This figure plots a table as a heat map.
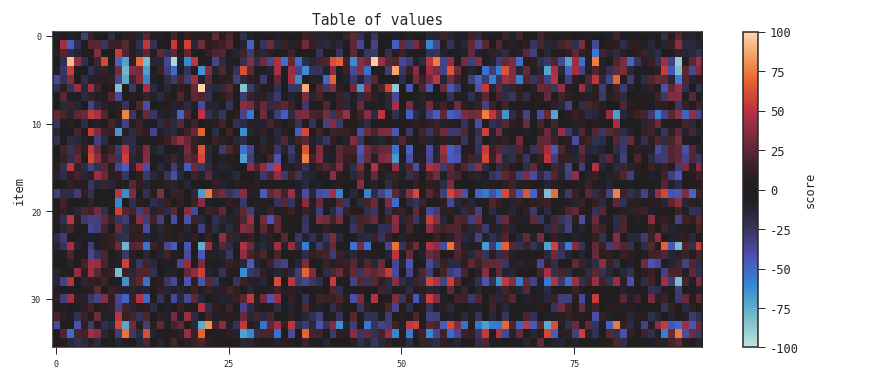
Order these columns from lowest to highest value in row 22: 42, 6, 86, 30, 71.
6, 71, 42, 86, 30
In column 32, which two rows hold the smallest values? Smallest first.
34, 14
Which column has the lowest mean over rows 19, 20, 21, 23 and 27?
9
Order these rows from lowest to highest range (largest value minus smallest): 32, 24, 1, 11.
32, 1, 11, 24
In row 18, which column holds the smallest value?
71
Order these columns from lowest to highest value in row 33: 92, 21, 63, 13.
21, 63, 92, 13
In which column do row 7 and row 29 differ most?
90
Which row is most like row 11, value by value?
27
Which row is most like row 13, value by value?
14
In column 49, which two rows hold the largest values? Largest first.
4, 24
